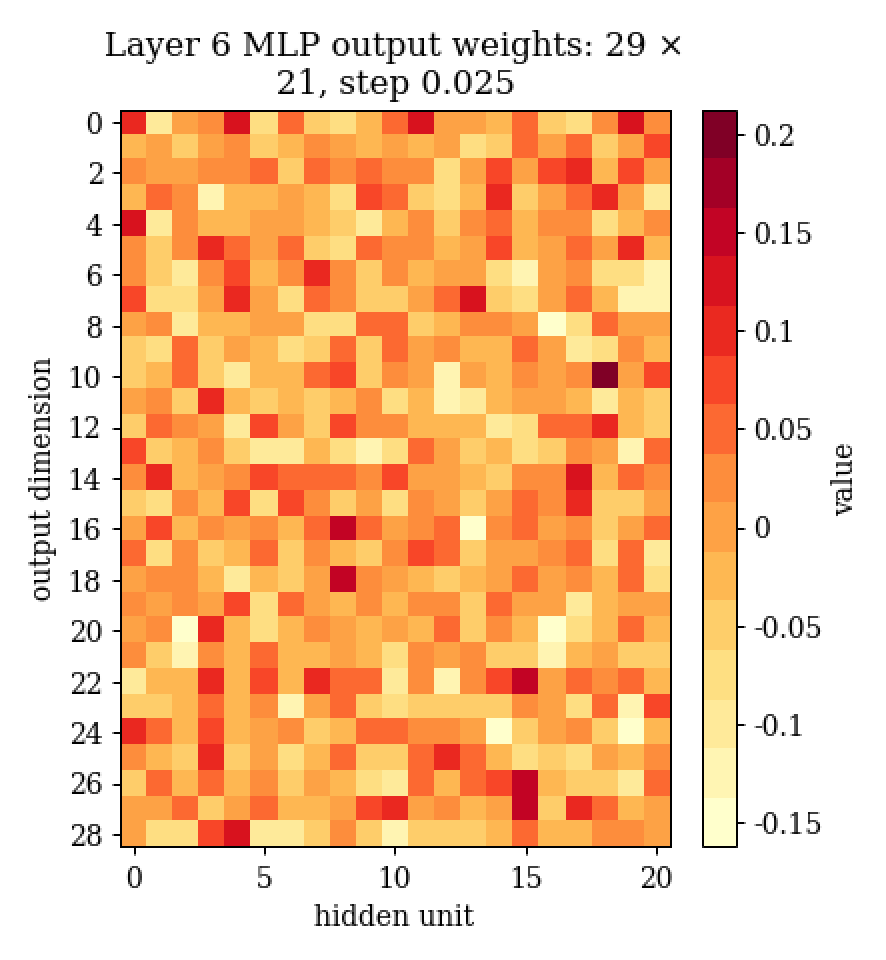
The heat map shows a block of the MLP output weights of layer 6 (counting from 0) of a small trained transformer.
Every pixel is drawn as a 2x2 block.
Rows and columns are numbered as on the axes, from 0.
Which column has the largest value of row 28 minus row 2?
4
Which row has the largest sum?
14
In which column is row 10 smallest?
12
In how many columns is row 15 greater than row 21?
10
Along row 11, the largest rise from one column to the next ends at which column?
3
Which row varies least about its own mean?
1
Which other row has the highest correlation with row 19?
0
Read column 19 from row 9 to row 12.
0.025 0 -0.025 -0.025
